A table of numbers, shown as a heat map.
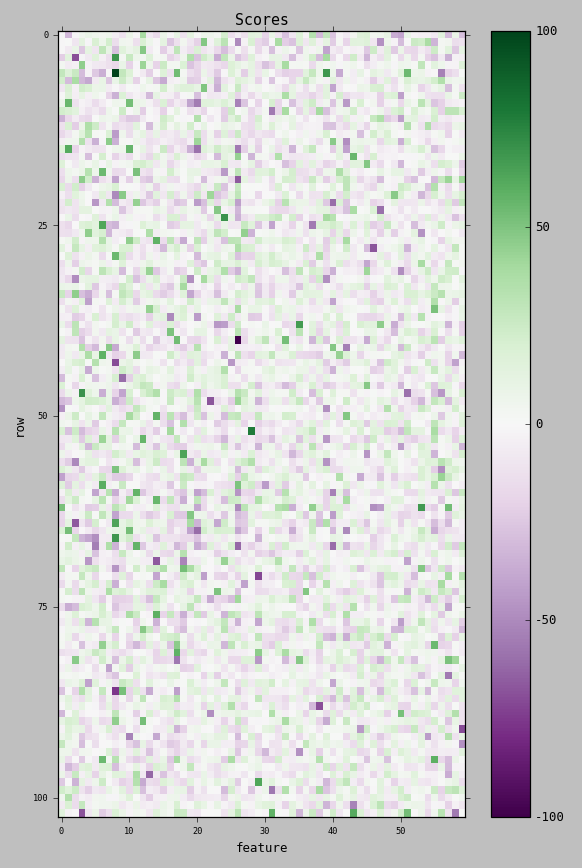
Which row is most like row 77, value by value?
54
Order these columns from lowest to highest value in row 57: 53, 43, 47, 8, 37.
47, 37, 43, 53, 8
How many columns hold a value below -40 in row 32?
3
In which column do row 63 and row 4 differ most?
19
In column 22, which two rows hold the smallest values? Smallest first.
48, 89
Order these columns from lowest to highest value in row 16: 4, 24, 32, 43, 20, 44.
4, 20, 44, 24, 32, 43
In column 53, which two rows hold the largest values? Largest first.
62, 70
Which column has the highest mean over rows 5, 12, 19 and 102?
51
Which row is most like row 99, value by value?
10
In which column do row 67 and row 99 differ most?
31
